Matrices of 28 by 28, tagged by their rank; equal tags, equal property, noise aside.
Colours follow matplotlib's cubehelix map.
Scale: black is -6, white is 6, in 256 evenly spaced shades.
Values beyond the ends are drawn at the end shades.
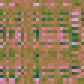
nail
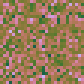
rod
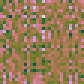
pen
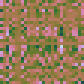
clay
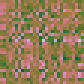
clay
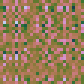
clay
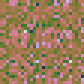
rod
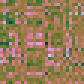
pen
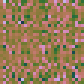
pen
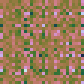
clay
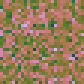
rod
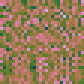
rod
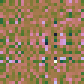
clay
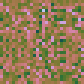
rod
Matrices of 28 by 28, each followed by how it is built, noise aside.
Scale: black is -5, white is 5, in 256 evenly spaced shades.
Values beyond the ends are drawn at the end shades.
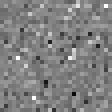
sparse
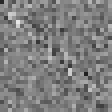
banded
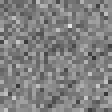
Hankel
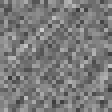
Hankel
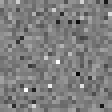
sparse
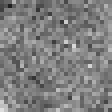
smooth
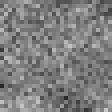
smooth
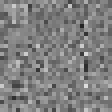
low rank
